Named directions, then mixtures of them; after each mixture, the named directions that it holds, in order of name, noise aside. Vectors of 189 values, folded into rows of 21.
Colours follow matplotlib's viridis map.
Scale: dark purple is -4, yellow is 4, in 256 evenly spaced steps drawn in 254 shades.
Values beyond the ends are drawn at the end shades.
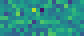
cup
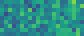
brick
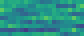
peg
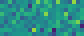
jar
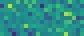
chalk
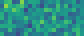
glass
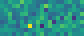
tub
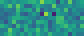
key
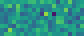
key.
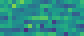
peg, tub.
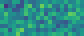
glass, key.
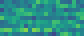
jar, peg.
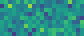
chalk, jar.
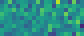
glass, jar, key.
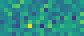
tub.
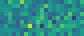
tub.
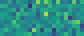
jar.
